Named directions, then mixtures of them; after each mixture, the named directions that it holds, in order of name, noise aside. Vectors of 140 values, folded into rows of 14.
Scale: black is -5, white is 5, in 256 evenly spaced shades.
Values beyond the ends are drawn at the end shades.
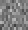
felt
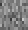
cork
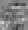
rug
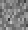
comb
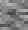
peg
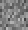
comb.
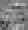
rug.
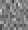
felt.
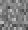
felt.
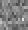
comb, cork, rug.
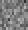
comb.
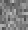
comb, felt, peg.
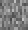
cork.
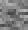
peg.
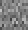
cork, felt.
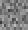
comb, cork, felt.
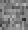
comb, cork, rug.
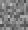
comb, felt, peg.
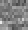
comb, rug.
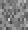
comb.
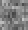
cork, peg, rug.
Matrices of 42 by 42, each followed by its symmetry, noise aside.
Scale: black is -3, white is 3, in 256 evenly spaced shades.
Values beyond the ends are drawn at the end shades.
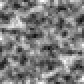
same after a half turn.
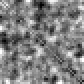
symmetric.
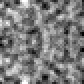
mirrored top to bottom.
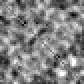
symmetric.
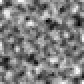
same after a half turn.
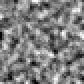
antisymmetric.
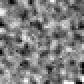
antisymmetric.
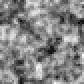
symmetric.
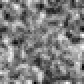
antisymmetric.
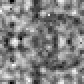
mirrored top to bottom.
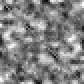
same after a half turn.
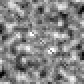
same after a half turn.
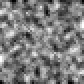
same after a half turn.
